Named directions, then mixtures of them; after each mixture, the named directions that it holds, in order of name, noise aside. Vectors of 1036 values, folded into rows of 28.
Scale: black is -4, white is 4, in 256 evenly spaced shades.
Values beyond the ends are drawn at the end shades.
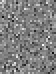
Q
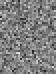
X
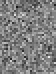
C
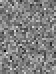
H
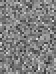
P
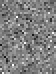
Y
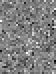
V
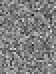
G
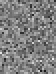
G, H, X.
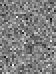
G, Y.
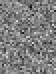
G, H, P.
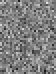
P, Q, X.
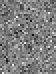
Y.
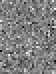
V.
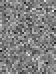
P, V, Y.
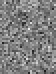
C, X.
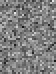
C, V, X.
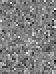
V.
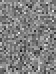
P, Q.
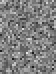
Q, V, X.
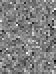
V.
